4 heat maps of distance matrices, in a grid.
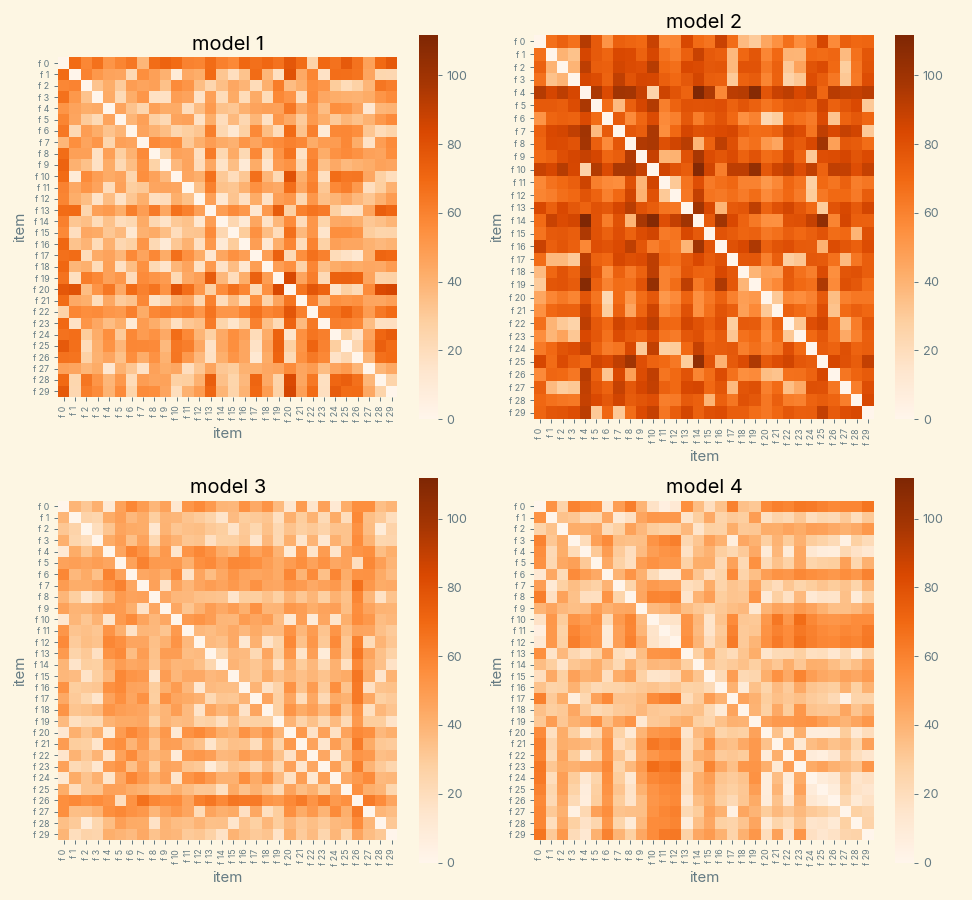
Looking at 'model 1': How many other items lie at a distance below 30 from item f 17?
6
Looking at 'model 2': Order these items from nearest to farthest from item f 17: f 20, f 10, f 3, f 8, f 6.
f 3, f 20, f 6, f 8, f 10
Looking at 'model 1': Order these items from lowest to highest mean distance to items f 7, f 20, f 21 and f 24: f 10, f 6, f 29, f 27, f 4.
f 27, f 4, f 6, f 10, f 29
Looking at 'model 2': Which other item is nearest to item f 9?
f 24
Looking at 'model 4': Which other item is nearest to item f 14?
f 2
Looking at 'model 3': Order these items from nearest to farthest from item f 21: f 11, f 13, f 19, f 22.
f 13, f 19, f 11, f 22
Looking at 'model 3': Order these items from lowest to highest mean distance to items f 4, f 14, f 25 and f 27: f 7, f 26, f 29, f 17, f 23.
f 29, f 23, f 17, f 7, f 26
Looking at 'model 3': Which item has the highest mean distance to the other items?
f 26
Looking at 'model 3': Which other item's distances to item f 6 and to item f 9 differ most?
f 7
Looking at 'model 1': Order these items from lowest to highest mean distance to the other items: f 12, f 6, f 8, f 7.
f 12, f 6, f 8, f 7
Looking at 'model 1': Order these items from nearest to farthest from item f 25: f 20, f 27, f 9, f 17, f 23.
f 17, f 20, f 9, f 27, f 23
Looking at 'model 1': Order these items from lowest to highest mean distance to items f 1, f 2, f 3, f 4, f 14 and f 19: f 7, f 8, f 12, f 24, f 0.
f 12, f 8, f 7, f 24, f 0
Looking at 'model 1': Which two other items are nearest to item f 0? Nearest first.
f 22, f 7
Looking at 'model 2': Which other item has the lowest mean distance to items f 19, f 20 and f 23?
f 0
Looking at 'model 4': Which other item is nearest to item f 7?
f 1
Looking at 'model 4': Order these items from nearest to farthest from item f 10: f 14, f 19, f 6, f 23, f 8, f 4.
f 6, f 19, f 14, f 4, f 8, f 23
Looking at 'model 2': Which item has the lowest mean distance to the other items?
f 20
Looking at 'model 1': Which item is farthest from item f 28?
f 20
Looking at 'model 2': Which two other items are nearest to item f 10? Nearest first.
f 4, f 16
